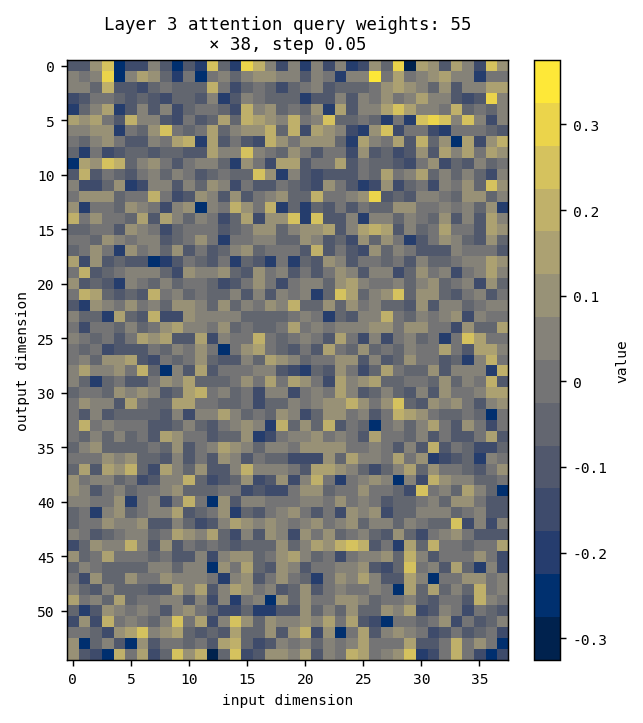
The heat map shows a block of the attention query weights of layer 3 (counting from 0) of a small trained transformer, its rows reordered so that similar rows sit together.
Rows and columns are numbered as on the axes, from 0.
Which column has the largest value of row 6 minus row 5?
27
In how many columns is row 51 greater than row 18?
23
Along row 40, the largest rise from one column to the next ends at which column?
13
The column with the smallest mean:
12
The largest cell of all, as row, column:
1, 26
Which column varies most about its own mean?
36
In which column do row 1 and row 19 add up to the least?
9
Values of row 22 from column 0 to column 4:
-0.1 -0.2 0.1 0.05 0
